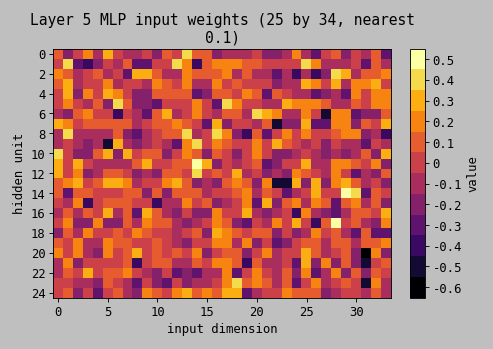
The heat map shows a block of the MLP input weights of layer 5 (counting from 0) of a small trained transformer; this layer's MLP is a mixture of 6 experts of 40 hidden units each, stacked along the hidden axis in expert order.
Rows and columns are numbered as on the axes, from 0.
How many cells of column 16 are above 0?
15
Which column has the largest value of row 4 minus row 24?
19
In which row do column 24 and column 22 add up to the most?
17
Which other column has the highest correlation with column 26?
18
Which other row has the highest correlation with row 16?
4
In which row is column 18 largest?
23
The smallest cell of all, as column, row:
31, 20
